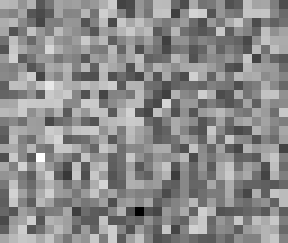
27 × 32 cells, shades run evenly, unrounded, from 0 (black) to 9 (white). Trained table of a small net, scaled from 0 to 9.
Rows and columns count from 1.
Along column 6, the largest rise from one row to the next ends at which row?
15
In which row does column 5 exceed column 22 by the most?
18
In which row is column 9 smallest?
24
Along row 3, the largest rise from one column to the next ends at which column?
14
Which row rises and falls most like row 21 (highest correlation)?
16
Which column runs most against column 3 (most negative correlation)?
20
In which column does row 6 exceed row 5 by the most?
13
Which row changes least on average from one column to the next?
10
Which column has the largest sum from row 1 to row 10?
12
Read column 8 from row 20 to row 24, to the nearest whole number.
2 4 5 4 6
